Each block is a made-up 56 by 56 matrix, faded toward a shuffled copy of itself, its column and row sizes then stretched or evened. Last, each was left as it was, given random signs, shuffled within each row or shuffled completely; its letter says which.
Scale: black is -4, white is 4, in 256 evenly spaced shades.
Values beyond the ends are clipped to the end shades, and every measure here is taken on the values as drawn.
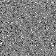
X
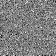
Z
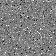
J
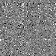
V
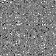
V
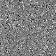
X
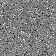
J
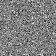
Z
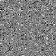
V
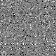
X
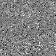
X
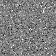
Z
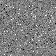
J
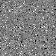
X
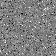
J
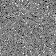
J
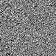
X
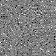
V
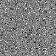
V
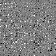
V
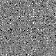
V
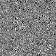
X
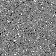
J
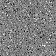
J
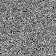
Z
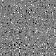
V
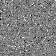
Z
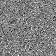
J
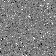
J
